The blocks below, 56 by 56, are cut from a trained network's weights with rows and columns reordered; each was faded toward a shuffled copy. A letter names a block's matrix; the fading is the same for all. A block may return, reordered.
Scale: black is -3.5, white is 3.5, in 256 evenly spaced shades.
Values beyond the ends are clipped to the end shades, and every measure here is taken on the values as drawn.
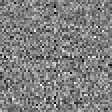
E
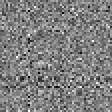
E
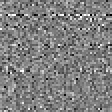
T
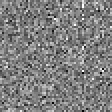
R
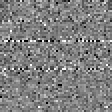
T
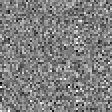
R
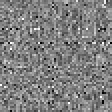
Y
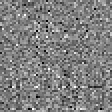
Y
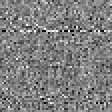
T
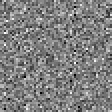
R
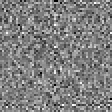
E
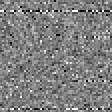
T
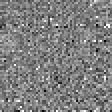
Y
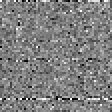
T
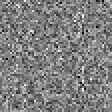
R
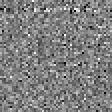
Y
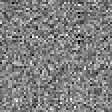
E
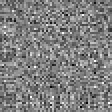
E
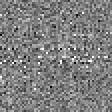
Y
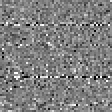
T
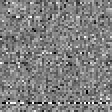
T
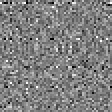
Y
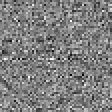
E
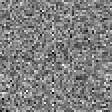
R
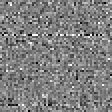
T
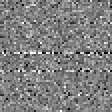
T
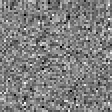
R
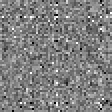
R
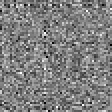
E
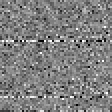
T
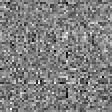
E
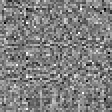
E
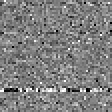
T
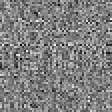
E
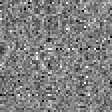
Y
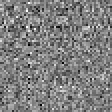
E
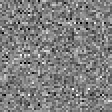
Y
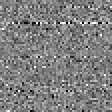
T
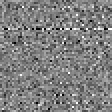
T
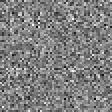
E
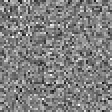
E
